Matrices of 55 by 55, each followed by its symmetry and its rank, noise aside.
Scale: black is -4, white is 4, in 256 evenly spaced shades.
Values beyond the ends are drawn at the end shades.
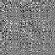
antisymmetric, rank six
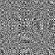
antisymmetric, rank six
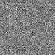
no symmetry, rank twelve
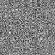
no symmetry, rank twelve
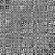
symmetric, rank six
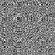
symmetric, rank six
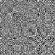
symmetric, rank eight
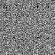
no symmetry, rank twelve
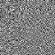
no symmetry, rank eight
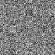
antisymmetric, rank eight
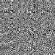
no symmetry, rank eight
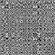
symmetric, rank six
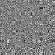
antisymmetric, rank eight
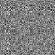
no symmetry, rank six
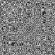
symmetric, rank eight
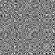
symmetric, rank six
